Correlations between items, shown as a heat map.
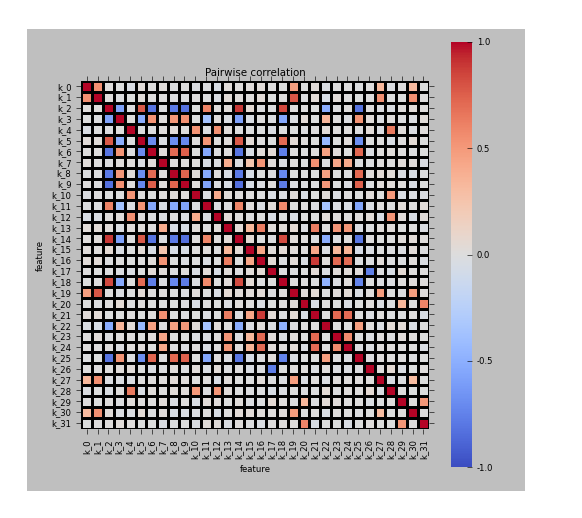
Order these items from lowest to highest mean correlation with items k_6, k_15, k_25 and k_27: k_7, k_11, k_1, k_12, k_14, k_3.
k_14, k_11, k_12, k_7, k_1, k_3
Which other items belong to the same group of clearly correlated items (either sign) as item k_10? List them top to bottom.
k_4, k_12, k_28
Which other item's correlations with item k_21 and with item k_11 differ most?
k_16
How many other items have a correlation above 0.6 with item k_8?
3
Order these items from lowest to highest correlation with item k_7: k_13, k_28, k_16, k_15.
k_28, k_15, k_13, k_16
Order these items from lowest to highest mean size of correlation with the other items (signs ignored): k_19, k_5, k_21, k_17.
k_17, k_19, k_21, k_5
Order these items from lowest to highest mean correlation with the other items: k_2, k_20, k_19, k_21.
k_2, k_20, k_19, k_21
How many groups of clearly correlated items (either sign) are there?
6
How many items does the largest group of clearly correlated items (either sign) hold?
11
